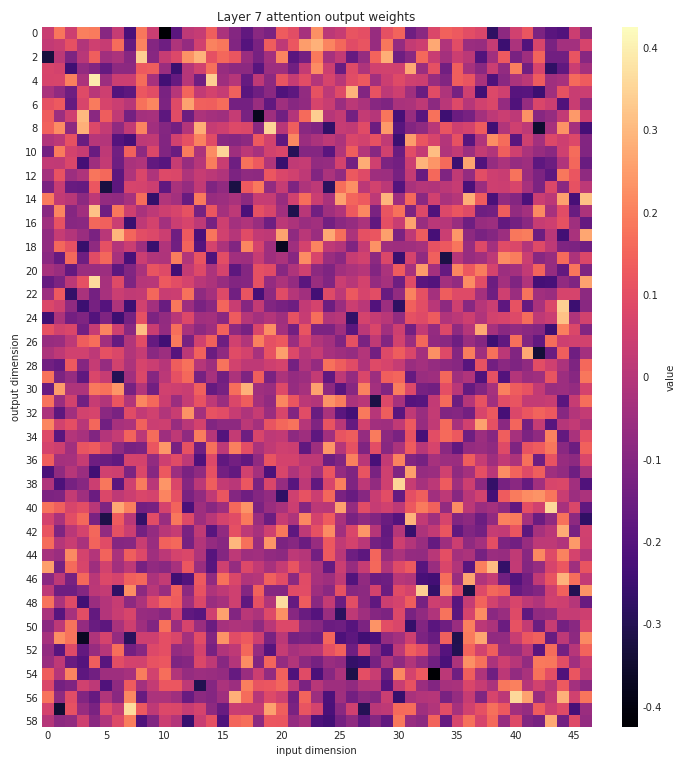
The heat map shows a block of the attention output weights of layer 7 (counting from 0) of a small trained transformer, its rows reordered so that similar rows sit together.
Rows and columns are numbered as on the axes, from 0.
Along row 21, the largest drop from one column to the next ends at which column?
5
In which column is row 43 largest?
16
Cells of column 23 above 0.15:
8
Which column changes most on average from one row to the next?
42
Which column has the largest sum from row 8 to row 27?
44
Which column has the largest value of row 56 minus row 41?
46
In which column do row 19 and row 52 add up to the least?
34
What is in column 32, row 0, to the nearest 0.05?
-0.1
